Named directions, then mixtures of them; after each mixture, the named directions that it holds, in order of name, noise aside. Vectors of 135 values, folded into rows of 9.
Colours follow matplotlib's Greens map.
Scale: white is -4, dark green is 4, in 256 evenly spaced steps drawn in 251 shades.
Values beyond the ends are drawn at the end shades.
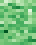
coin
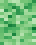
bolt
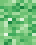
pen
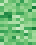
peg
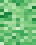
bolt, peg.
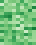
peg.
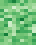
bolt, pen.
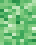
bolt.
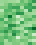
bolt, peg.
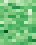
coin.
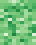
bolt, pen.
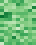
bolt, peg.
